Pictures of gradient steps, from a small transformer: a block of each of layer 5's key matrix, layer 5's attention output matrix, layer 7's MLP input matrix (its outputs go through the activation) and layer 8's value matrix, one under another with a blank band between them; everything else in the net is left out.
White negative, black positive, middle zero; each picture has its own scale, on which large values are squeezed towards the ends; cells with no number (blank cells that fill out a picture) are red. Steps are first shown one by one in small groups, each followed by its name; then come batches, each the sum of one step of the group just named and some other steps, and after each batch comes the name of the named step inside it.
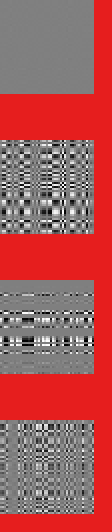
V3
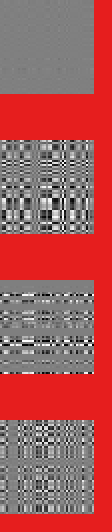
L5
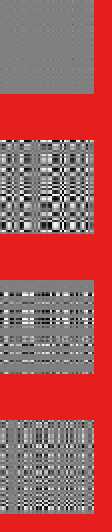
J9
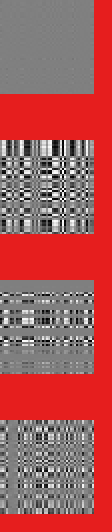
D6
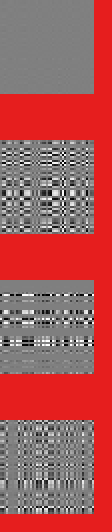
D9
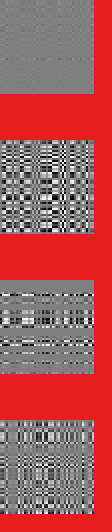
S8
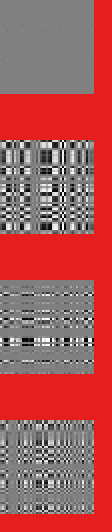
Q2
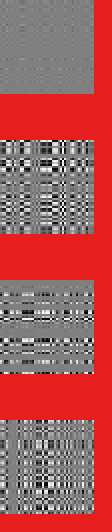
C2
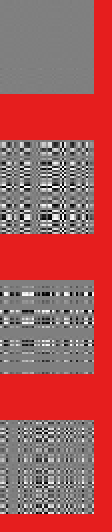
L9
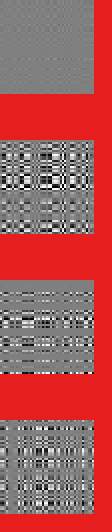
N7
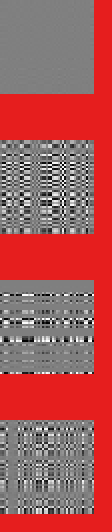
D9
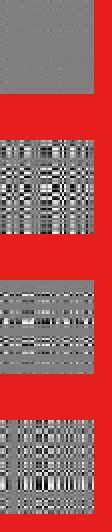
C2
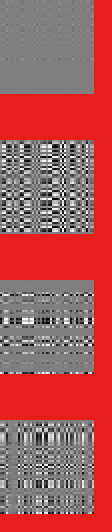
S8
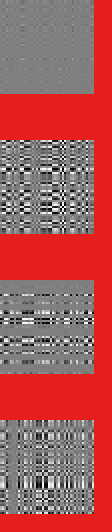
C2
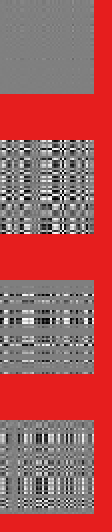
J9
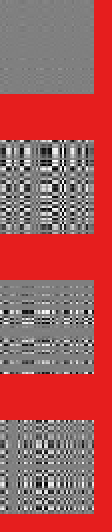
C2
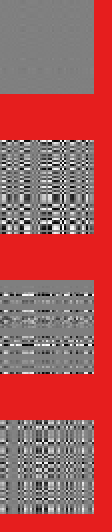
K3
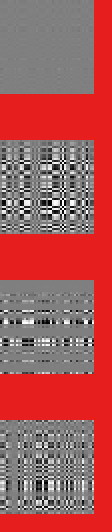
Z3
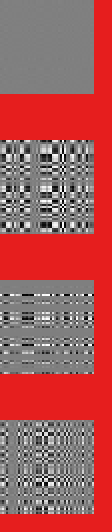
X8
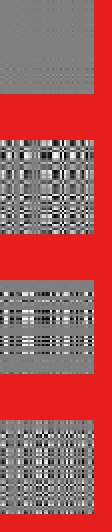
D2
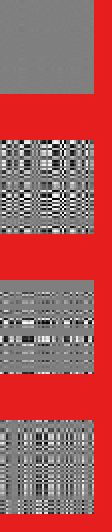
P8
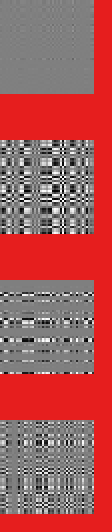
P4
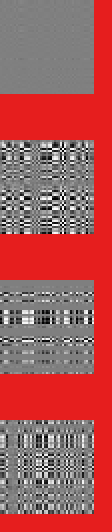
D2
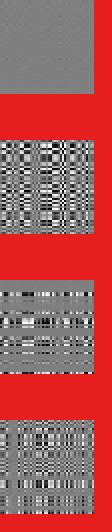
P8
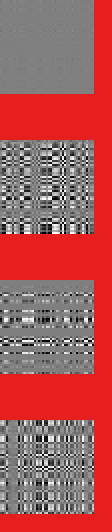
K3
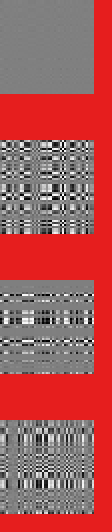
D2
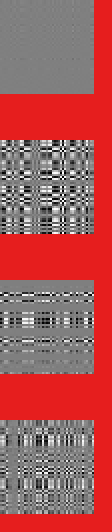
P4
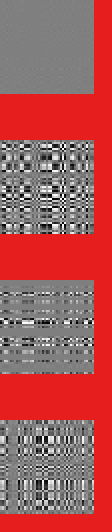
P8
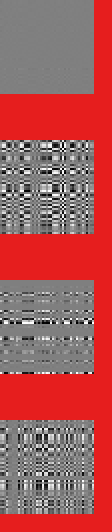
P8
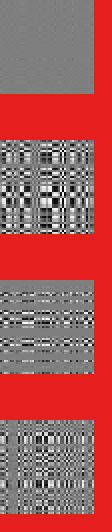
X8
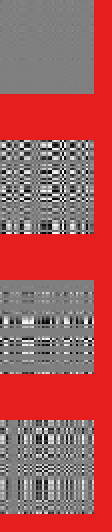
P8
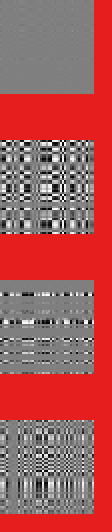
Z3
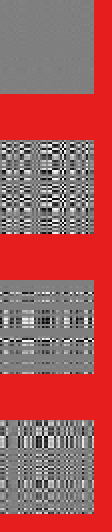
P8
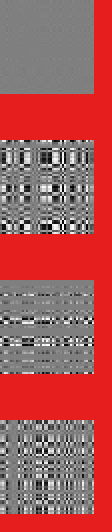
K3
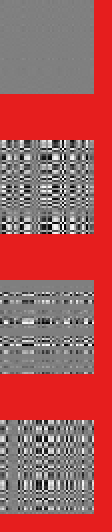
K3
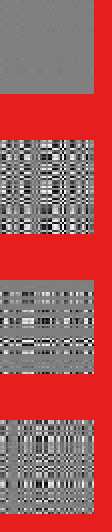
K3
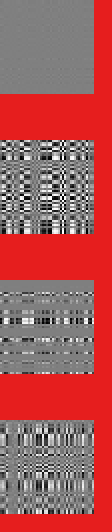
D2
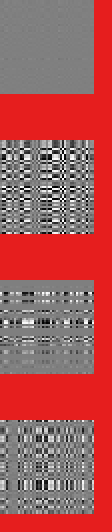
Z3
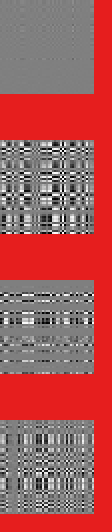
P4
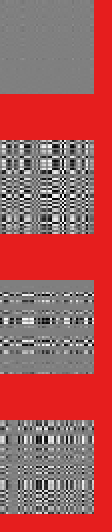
P8
